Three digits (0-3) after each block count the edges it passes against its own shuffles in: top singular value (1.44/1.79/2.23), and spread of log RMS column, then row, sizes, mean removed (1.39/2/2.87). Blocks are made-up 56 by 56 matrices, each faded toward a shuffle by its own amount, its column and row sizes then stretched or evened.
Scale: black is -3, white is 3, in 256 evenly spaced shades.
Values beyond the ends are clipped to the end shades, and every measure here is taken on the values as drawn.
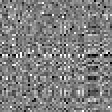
3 1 2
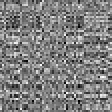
3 2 2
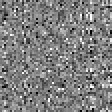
2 2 0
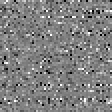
1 1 2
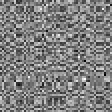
3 1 1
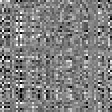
3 3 2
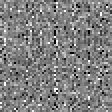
2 2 0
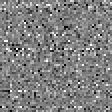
1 0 2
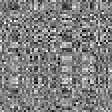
3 1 2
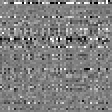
3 1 3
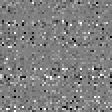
0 1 3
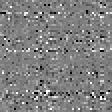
2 1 2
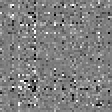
0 2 2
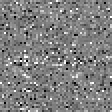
0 1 2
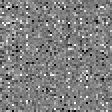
1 2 1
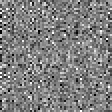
2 2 0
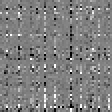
2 3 2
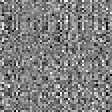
3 2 1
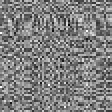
3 0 0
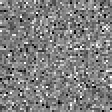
0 1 0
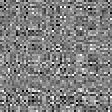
3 1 2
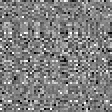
3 0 2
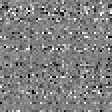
0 1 3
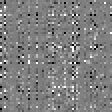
2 3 2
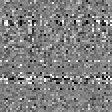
2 1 3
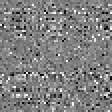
2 0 2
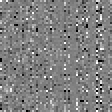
1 3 1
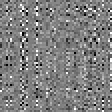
3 3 1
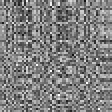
3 2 0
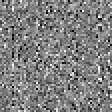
0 2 0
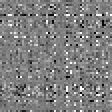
2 2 3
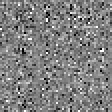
0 2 1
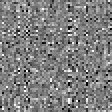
2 2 1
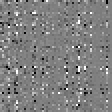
0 3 2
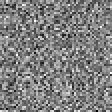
2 0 1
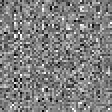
2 2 0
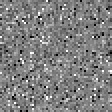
0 1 1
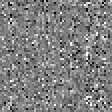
0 2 1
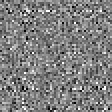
2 1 2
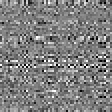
3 1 3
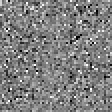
0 1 1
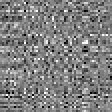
3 1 2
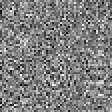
2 1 0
